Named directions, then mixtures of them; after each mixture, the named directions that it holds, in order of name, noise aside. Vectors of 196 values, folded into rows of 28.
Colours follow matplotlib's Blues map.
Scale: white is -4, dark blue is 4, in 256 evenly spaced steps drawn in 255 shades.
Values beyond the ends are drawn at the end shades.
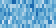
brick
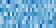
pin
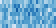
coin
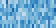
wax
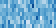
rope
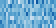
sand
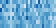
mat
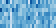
mat, pin, wax.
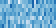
rope, sand.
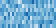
pin, sand.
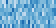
wax.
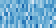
pin, sand.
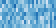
mat, rope, wax.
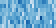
rope.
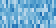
coin, wax.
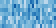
coin, pin, rope.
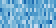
brick, pin, sand.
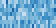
wax.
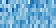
mat, pin, wax.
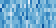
mat.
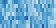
mat, pin, wax.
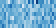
sand.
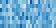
mat, rope.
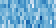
rope.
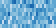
brick.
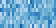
pin, rope, wax.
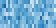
mat, rope, wax.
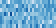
pin.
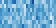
brick, mat, rope.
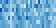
mat.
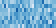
brick, coin, rope.
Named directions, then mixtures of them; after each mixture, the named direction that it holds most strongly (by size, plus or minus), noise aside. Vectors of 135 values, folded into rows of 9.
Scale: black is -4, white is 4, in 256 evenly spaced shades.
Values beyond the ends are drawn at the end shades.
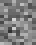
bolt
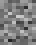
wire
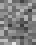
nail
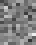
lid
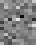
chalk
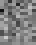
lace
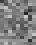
lid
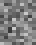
bolt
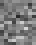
wire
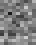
wire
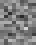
wire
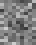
nail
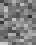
bolt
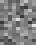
chalk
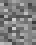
bolt
